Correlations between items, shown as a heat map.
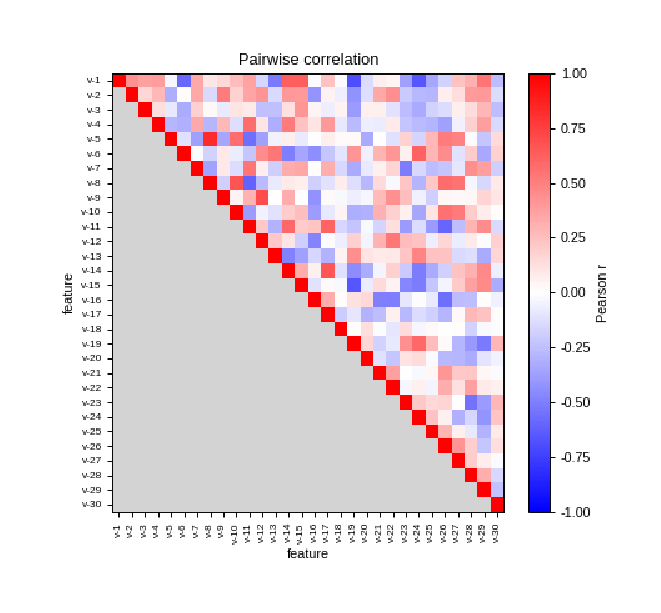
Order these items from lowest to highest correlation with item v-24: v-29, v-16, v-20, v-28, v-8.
v-29, v-8, v-28, v-16, v-20
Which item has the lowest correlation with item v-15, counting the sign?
v-19
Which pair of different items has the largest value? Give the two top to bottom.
v-5, v-8
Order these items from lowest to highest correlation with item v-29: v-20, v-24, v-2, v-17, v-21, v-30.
v-24, v-30, v-20, v-21, v-17, v-2
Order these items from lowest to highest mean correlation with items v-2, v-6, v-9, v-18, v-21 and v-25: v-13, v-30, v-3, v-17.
v-17, v-3, v-30, v-13
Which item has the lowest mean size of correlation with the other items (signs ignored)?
v-18
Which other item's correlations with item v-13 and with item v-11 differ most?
v-14
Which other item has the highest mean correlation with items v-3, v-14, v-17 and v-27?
v-1
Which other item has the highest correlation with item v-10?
v-8
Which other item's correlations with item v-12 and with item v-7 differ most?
v-23
